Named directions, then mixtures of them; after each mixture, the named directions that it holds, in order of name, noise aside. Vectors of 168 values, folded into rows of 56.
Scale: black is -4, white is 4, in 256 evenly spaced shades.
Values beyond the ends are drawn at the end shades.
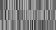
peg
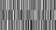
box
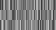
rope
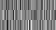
box.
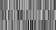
box, peg.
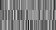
box, peg, rope.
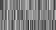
box, peg, rope.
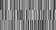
box, peg, rope.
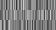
box, peg, rope.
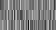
box, peg, rope.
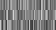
box, peg, rope.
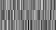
box.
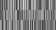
peg.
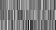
box, peg.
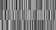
box, peg.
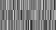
box.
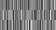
box.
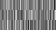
box, peg, rope.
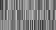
peg, rope.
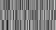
box, rope.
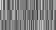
peg, rope.
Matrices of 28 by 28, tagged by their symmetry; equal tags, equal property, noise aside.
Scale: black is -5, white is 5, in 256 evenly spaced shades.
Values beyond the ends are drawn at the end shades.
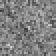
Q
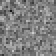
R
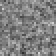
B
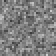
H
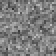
H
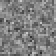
B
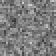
H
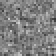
B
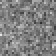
H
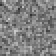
B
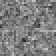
H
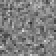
B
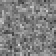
B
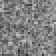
H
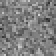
B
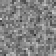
R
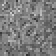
R
